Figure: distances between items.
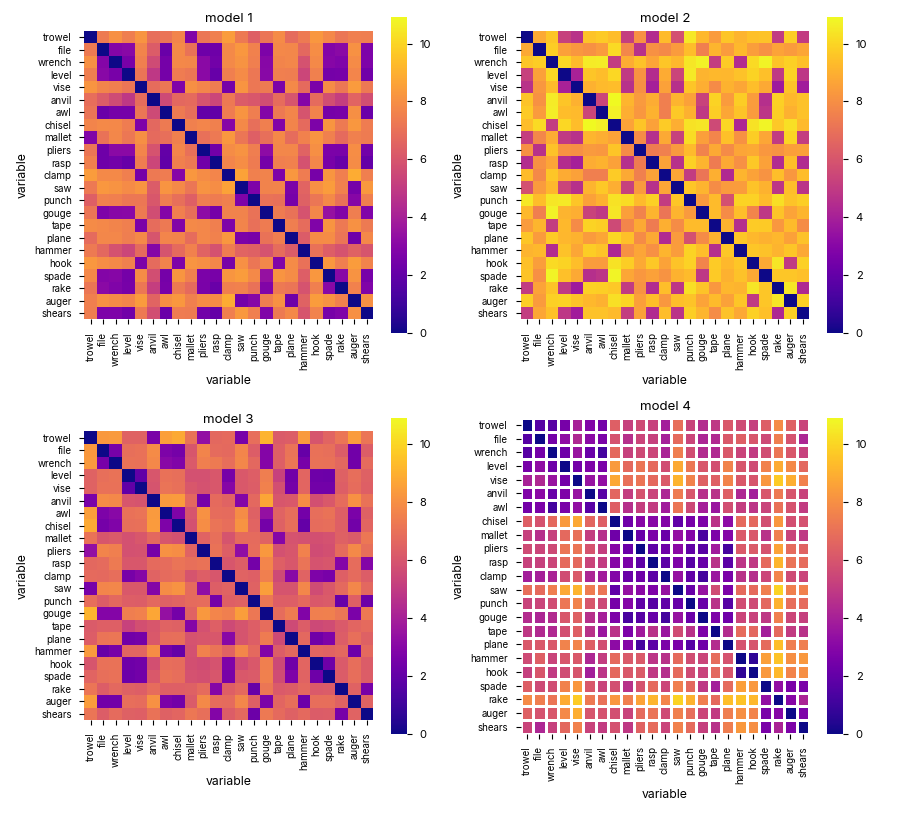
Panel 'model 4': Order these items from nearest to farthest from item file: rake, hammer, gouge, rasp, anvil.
anvil, gouge, rasp, hammer, rake
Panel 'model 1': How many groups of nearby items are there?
5
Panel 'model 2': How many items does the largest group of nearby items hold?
8
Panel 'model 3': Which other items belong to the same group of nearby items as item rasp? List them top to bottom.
punch, rake, shears
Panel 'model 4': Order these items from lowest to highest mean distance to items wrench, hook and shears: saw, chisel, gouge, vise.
gouge, vise, chisel, saw
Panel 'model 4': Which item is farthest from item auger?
vise
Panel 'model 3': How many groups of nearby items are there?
5
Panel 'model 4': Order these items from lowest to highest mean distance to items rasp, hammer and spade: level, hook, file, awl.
hook, awl, file, level
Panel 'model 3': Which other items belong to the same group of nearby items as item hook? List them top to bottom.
level, vise, clamp, plane, spade
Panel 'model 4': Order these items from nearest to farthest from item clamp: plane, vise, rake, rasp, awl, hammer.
rasp, plane, awl, hammer, vise, rake
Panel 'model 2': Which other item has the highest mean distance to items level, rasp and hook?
punch
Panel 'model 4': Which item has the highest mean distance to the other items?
rake
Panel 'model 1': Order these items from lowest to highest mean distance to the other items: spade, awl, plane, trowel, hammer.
awl, spade, hammer, plane, trowel
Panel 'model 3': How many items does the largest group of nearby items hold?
7
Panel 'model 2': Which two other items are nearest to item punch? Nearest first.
clamp, plane
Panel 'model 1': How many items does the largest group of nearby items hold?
10
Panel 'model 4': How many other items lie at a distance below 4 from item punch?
8
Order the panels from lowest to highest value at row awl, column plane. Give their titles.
model 4, model 3, model 1, model 2
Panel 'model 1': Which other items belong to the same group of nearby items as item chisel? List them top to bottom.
vise, clamp, tape, hook
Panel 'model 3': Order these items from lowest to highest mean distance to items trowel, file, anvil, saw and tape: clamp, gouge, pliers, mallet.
pliers, mallet, clamp, gouge
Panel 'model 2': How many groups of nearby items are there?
6
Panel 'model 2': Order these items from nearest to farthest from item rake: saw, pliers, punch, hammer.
saw, pliers, hammer, punch
